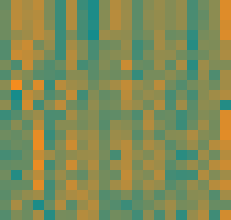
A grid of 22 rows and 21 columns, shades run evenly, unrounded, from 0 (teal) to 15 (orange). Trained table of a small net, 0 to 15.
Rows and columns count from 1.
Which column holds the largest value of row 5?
3
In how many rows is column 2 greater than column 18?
12
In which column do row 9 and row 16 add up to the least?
17
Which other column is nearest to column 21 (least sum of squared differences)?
4
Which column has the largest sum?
21
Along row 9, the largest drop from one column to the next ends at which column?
5
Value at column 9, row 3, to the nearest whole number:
1
